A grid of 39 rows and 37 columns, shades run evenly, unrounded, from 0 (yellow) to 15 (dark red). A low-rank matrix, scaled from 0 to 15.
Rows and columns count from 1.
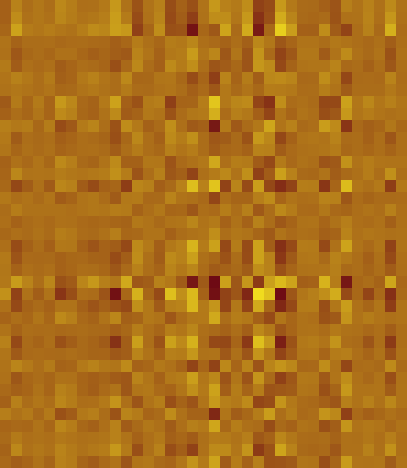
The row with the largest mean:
25
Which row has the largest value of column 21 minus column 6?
16
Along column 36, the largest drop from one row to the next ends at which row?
24
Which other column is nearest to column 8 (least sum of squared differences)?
3
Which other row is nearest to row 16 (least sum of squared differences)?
21
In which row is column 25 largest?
9
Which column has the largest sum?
26
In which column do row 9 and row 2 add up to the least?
20
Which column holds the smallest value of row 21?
18
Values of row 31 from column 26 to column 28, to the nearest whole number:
5 6 8
